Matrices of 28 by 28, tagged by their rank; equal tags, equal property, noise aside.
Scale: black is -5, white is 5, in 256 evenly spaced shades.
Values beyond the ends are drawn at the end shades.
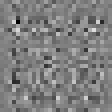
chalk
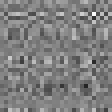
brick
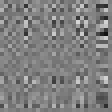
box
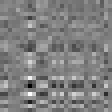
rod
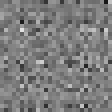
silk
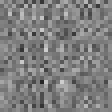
brick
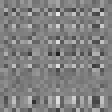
rod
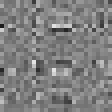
box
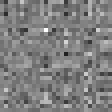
brick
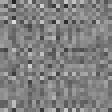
box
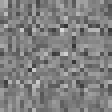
chalk
